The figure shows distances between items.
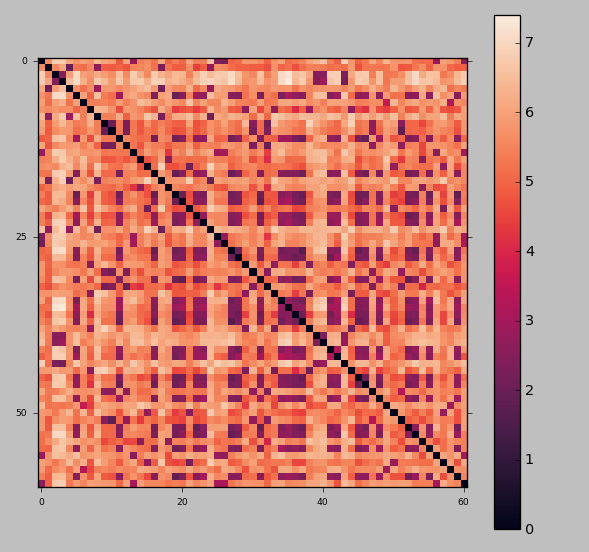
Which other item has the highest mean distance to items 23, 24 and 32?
3
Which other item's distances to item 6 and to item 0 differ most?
26
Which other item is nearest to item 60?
0
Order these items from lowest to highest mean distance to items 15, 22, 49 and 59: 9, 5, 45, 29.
45, 5, 29, 9
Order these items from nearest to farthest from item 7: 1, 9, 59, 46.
46, 59, 1, 9
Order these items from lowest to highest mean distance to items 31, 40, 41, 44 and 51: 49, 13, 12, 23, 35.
23, 35, 12, 49, 13
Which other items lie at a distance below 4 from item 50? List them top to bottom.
15, 21, 57
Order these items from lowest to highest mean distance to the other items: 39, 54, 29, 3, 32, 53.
53, 32, 29, 54, 39, 3
